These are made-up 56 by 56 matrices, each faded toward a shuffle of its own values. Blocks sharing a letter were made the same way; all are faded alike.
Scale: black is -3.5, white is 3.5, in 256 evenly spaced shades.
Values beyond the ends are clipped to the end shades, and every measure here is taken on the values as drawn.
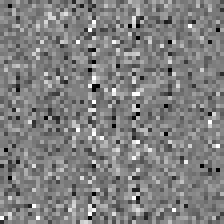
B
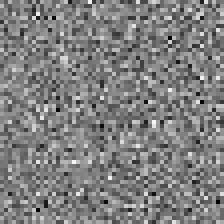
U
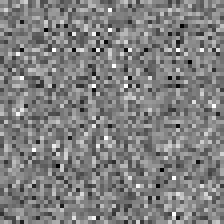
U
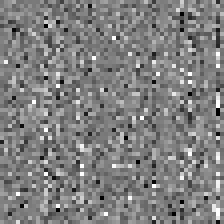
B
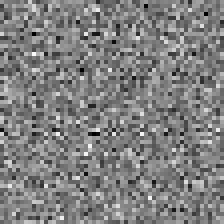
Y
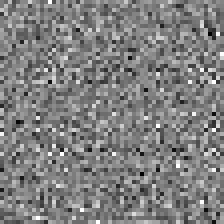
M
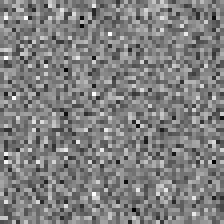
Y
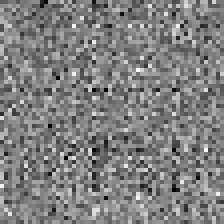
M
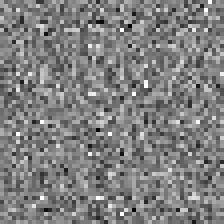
Y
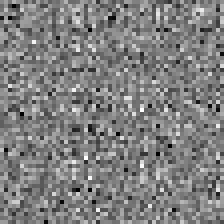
M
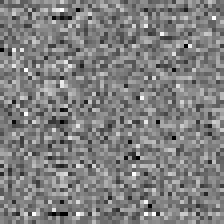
M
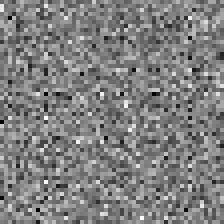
Y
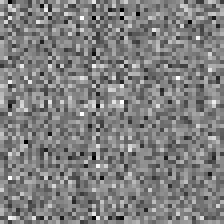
U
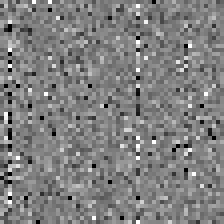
B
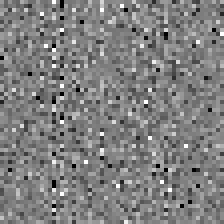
B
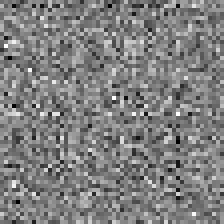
U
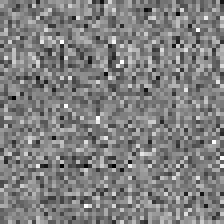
M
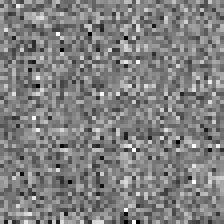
U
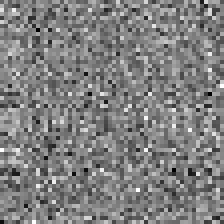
U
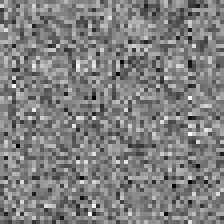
U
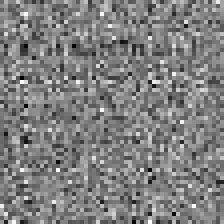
M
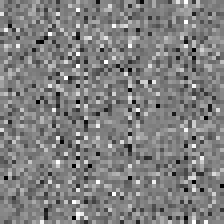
B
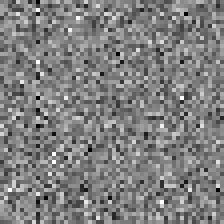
Y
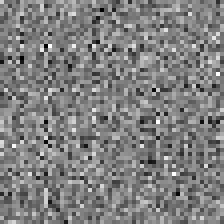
U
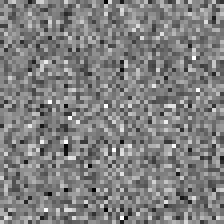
U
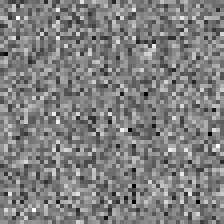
Y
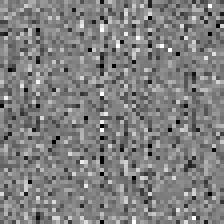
B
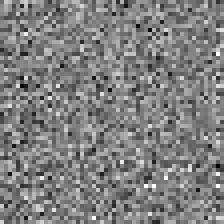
U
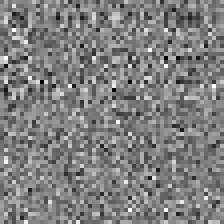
M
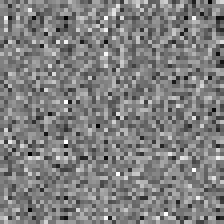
U
